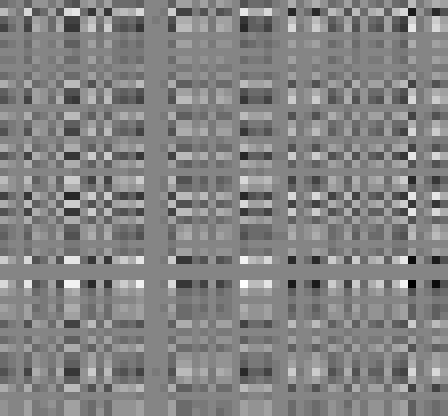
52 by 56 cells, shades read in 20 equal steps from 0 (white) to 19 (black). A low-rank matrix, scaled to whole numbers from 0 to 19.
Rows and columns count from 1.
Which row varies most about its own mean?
36
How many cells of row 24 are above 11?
5
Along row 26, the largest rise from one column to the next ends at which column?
52
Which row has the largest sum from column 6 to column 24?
25
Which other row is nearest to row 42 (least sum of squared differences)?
14
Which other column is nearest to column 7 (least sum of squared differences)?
13
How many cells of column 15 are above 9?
23
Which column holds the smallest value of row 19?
31
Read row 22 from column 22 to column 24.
9 9 9
